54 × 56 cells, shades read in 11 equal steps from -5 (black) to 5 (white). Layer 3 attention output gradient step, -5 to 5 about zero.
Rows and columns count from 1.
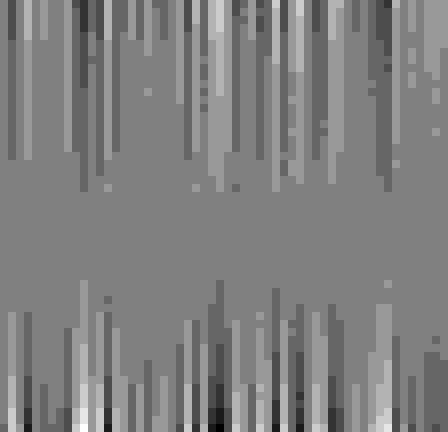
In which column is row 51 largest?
11
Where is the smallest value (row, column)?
54, 28
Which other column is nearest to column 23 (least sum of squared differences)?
55
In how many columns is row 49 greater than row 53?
12
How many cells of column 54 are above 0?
9
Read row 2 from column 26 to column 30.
-1 2 3 1 -2
